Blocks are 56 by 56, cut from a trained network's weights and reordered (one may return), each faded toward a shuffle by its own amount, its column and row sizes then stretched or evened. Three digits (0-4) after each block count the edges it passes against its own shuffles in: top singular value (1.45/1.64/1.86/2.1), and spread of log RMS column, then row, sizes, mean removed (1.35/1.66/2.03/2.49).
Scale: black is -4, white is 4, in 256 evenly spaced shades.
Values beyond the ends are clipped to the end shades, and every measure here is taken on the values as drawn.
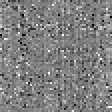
1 0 1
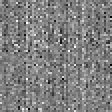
2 2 2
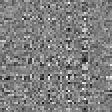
3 3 3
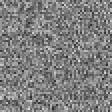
2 0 0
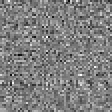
3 1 3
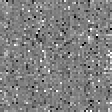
0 2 0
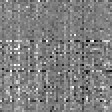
3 1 4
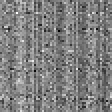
4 0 2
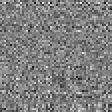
4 0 4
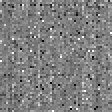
0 2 0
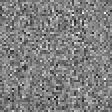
1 1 0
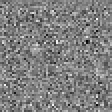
0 1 3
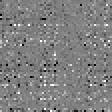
1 2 3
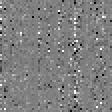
0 4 0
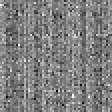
4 0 2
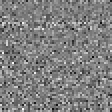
0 0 4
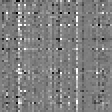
4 4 3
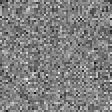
3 1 2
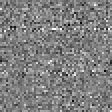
1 1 3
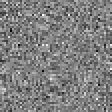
2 2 0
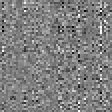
3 4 2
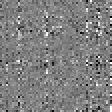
1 4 3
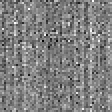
3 1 1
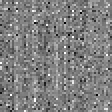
1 3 0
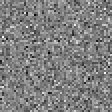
0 2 1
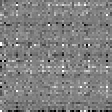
3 2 4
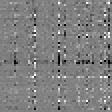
3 4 3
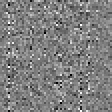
2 4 0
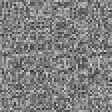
3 0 0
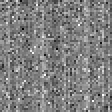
2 0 0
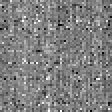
2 0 2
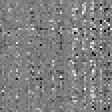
1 4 2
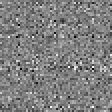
1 3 4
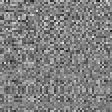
4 0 4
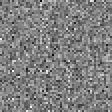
0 2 1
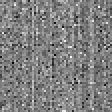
2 0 0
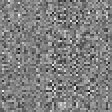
4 4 1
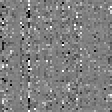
1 4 0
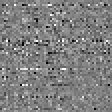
0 2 4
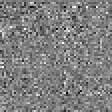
0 2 4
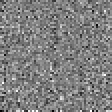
1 2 3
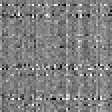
3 0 4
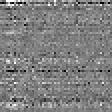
4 2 4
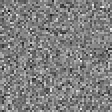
2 1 0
